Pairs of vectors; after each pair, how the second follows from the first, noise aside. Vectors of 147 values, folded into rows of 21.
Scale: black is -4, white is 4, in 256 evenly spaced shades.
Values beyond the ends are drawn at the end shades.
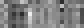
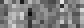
negated.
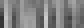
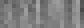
reversed, shrunk.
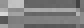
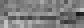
reversed, negated, partly zeroed.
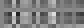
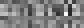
reversed, negated.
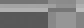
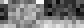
wrapped around, scaled up.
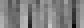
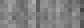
wrapped around, shrunk.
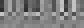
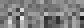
reversed.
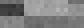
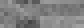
wrapped around, shrunk.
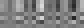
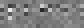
reversed, negated, partly zeroed.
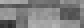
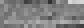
reversed, negated, partly zeroed.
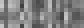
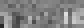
wrapped around, partly zeroed.
